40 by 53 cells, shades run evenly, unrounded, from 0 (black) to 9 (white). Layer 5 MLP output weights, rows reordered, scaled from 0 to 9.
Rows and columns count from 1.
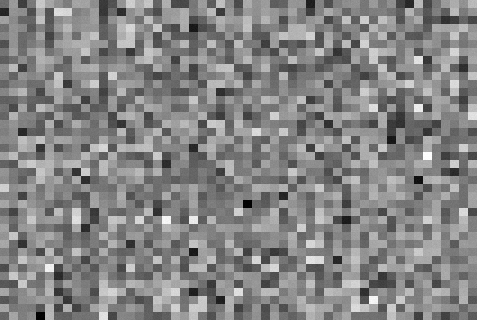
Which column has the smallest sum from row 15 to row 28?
23
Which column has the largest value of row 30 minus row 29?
2
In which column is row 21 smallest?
19
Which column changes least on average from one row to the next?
4
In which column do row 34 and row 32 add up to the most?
6
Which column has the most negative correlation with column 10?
40
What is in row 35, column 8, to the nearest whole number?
3
